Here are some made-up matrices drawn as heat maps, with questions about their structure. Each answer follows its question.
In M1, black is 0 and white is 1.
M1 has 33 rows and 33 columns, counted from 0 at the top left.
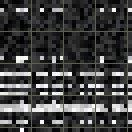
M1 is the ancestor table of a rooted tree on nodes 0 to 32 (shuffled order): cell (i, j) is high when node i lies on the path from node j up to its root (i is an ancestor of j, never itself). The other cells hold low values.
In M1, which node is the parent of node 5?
32
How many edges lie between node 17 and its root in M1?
4
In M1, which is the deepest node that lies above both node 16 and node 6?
18
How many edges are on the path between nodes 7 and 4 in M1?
7
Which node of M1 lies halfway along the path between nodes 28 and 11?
30
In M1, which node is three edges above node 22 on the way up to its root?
21
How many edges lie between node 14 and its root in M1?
7
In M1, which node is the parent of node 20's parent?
23
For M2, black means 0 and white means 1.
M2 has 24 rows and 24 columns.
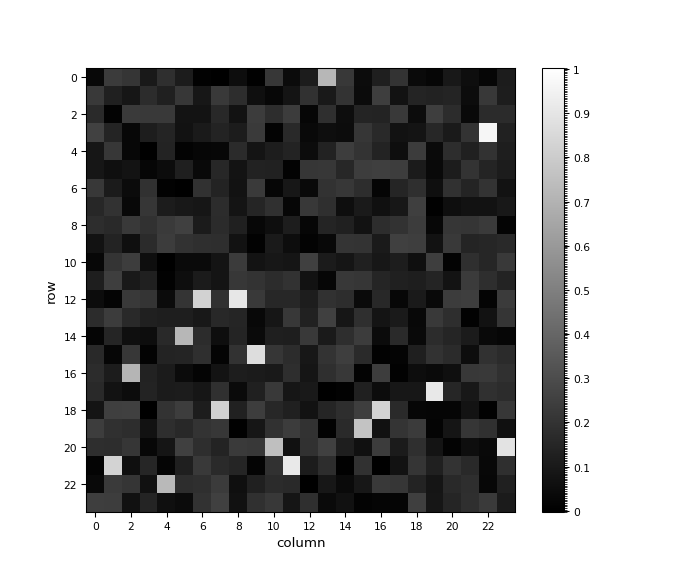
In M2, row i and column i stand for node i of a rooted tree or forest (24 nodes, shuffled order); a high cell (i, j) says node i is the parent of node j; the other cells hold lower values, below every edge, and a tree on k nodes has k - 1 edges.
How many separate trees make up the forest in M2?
8
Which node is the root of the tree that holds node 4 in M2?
3
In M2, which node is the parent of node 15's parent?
17
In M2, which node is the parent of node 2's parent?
18
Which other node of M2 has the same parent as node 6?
8
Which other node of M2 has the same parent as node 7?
16
